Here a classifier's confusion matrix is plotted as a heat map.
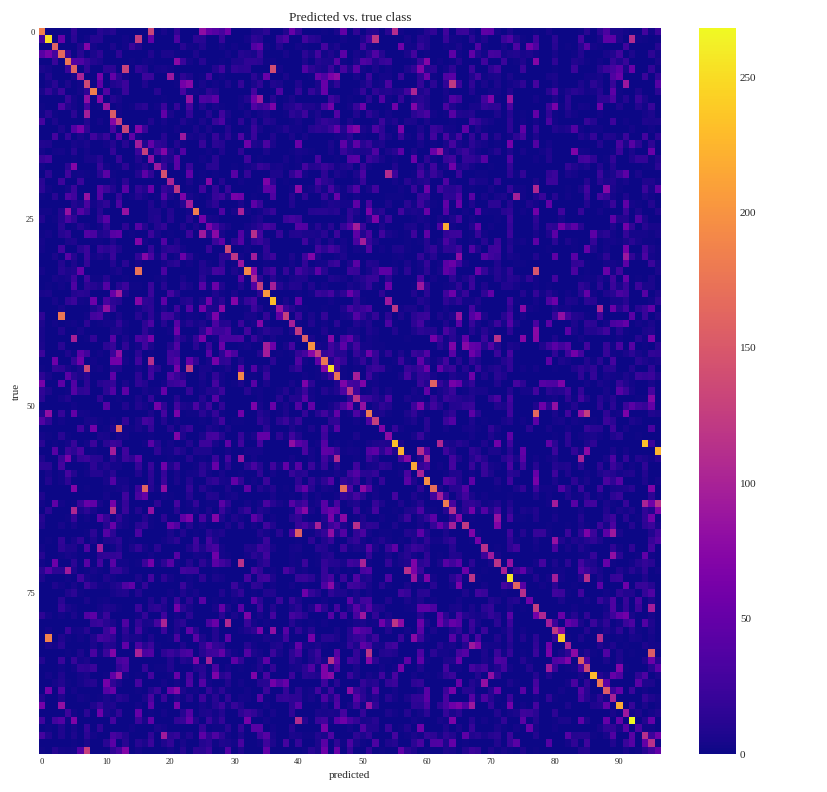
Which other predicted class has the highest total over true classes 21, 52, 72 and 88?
77
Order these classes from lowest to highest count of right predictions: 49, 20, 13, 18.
18, 20, 49, 13
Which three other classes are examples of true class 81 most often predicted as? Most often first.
1, 87, 58
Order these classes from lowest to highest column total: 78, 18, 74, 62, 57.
78, 18, 74, 57, 62
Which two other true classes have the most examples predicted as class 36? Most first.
5, 34
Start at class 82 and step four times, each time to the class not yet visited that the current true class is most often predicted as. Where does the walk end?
95
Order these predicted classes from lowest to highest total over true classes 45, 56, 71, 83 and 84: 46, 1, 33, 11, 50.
1, 33, 50, 46, 11
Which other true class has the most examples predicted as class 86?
27
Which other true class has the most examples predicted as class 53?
79
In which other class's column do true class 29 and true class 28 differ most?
50
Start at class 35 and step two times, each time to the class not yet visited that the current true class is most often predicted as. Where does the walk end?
11
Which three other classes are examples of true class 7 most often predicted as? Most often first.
64, 91, 23
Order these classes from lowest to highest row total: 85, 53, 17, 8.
53, 17, 8, 85
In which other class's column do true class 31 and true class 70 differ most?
89
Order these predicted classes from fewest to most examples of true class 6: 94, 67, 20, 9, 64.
67, 94, 64, 9, 20
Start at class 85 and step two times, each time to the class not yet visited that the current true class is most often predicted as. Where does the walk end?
55
